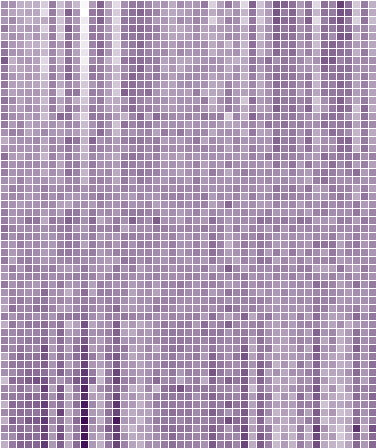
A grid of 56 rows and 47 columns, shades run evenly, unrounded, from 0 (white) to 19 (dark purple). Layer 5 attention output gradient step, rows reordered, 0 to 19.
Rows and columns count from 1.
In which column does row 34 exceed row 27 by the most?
29
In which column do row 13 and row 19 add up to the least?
11
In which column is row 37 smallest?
9
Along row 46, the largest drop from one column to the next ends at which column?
12
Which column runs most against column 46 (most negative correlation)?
45
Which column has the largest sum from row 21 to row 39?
42
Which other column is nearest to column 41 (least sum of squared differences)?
18
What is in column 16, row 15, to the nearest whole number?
6
